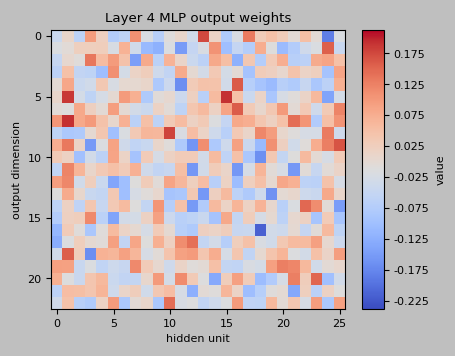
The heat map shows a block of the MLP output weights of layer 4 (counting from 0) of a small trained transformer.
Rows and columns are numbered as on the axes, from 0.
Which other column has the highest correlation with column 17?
3
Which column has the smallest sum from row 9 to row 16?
12
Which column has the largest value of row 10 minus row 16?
0
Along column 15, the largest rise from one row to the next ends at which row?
5
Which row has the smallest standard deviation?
6
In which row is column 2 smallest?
10
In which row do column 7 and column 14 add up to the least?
20
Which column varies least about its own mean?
8
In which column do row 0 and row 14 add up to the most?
22
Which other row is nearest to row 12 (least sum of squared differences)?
19
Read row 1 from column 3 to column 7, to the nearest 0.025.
0.025 0.025 -0.025 0.075 -0.025
